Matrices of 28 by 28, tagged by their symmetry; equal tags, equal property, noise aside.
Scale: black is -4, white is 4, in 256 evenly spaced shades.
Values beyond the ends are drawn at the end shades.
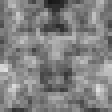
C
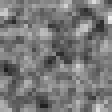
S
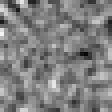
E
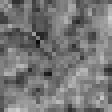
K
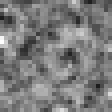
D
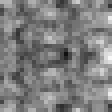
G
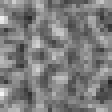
G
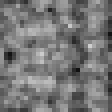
G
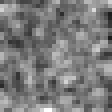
D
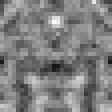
C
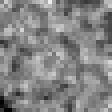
S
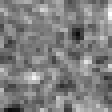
E
